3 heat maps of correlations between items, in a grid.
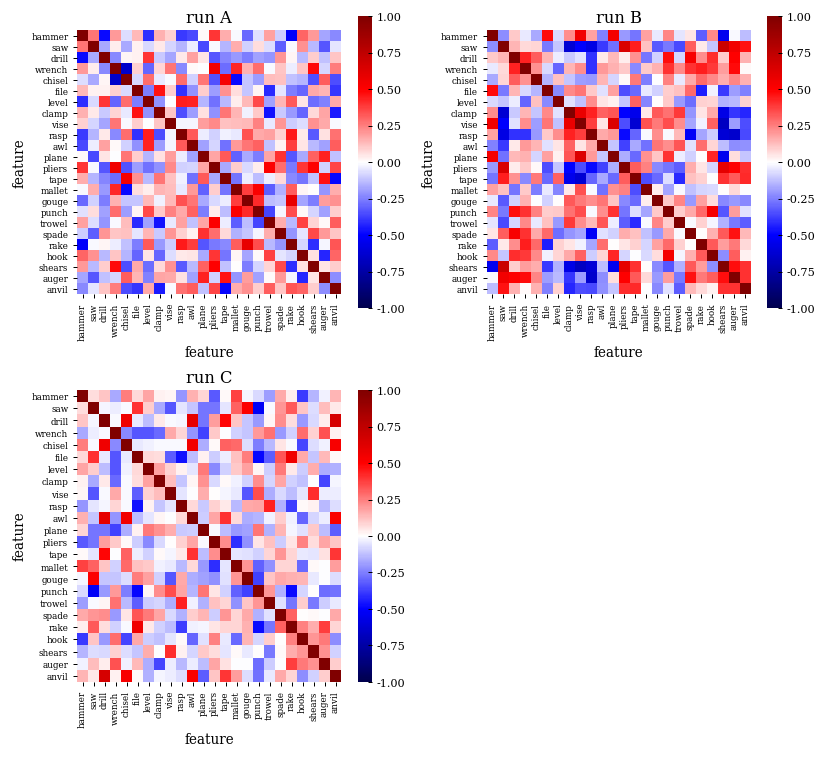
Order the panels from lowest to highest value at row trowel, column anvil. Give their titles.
run B, run C, run A
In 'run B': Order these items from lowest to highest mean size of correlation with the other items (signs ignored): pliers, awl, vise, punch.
awl, punch, pliers, vise
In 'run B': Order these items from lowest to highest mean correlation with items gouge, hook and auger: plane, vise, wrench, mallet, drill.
mallet, vise, plane, drill, wrench
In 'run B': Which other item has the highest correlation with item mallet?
vise
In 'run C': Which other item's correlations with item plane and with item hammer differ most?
mallet
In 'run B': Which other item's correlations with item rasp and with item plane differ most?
auger
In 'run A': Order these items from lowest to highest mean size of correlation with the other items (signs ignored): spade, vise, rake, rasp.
vise, spade, rasp, rake
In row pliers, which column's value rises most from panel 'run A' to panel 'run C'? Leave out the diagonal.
drill
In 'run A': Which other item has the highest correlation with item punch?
mallet
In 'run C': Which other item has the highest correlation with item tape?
drill
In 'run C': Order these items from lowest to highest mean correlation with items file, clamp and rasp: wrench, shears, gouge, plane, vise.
wrench, vise, shears, plane, gouge
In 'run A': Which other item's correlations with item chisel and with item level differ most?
tape
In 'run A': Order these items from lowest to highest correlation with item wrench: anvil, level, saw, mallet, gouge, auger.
level, auger, saw, gouge, anvil, mallet
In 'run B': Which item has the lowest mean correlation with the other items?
rasp
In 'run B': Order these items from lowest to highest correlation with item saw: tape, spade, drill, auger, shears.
drill, spade, tape, auger, shears
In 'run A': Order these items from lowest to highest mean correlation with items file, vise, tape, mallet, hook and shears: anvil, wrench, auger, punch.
anvil, auger, punch, wrench
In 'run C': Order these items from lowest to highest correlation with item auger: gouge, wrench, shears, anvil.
gouge, anvil, shears, wrench
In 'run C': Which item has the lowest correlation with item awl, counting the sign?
hook
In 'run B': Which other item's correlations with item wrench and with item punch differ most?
shears
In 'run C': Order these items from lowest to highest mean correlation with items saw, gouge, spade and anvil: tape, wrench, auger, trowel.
wrench, trowel, auger, tape
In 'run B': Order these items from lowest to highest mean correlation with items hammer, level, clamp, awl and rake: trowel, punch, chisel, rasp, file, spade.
spade, file, chisel, trowel, rasp, punch
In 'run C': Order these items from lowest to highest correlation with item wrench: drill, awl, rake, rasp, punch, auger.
awl, rake, drill, rasp, punch, auger
